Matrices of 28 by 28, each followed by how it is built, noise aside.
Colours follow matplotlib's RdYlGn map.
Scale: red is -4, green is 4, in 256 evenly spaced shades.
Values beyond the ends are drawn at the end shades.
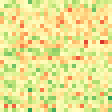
blocks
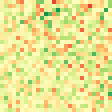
upper triangular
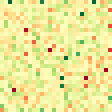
sparse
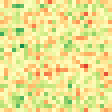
blocks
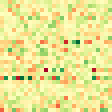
uneven rows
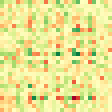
low rank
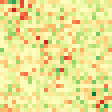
block diagonal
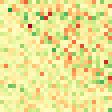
upper triangular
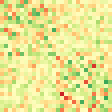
block diagonal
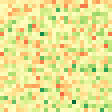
blocks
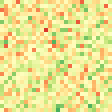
Hankel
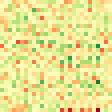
low rank
